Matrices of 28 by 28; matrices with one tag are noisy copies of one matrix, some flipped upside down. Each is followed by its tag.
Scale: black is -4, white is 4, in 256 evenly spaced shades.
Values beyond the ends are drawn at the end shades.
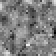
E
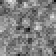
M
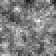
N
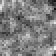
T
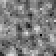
M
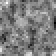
E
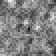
M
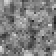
E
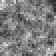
T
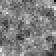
T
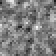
M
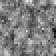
E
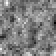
E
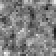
E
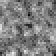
M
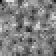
M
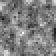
E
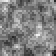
N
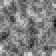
E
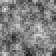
N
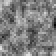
E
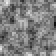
E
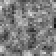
E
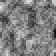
E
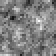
N
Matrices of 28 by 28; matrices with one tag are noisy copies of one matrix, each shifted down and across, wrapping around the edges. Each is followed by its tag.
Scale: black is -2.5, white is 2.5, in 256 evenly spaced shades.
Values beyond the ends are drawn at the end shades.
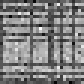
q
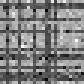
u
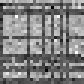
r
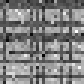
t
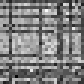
q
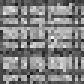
t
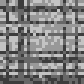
u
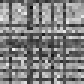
q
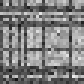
r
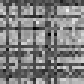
u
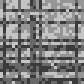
u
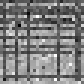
q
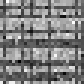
t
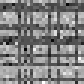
t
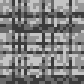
t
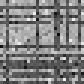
q
